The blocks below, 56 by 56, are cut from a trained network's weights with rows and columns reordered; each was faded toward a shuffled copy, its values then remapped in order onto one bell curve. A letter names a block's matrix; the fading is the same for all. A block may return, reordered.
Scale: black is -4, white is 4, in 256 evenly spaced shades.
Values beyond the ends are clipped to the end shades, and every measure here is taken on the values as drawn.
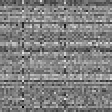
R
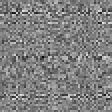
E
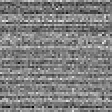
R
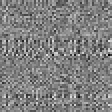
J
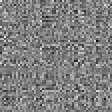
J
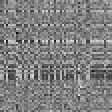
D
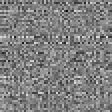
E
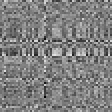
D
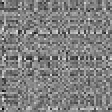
D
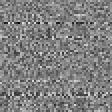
E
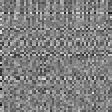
D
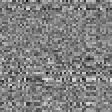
E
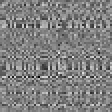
D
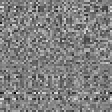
J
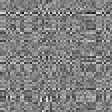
D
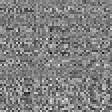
J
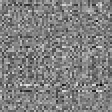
J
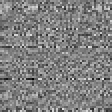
E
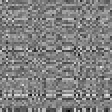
D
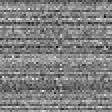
R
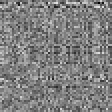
J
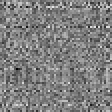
E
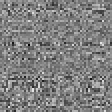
J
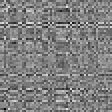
D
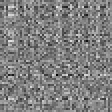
J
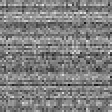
R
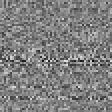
E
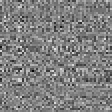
J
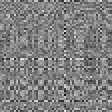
D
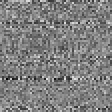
E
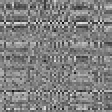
D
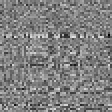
E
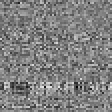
E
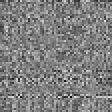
J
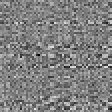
E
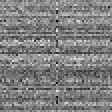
R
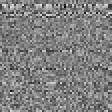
E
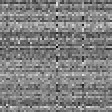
R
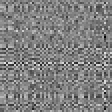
D
